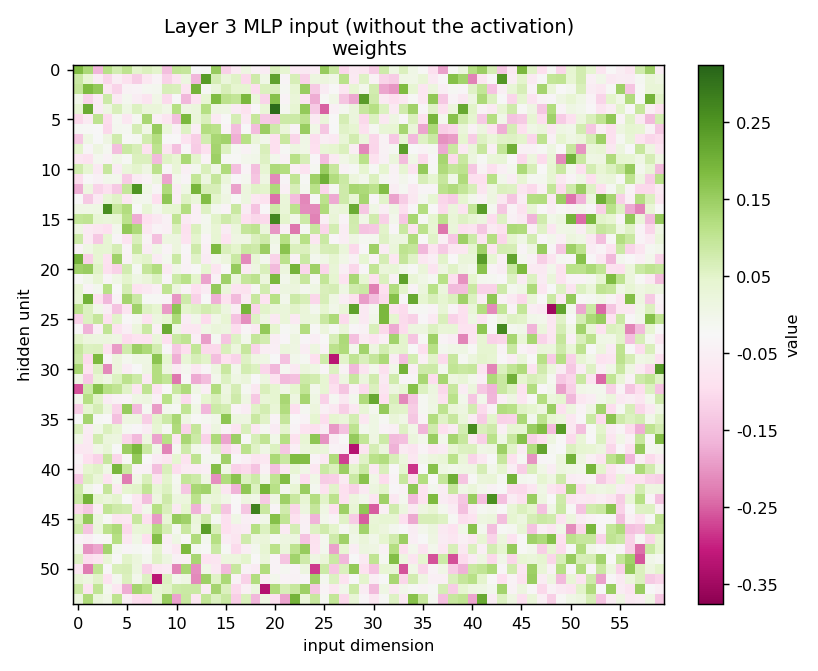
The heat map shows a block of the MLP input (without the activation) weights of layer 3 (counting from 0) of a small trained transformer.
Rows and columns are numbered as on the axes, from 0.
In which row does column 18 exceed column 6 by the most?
44
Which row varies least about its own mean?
17
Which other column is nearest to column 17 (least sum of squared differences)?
47
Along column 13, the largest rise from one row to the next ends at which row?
1
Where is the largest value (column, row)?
20, 4
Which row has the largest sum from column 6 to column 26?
18
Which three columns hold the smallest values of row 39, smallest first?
27, 46, 56
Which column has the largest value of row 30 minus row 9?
33
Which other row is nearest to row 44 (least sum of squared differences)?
22
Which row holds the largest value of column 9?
26
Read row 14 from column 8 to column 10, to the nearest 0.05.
0 0.05 0.05
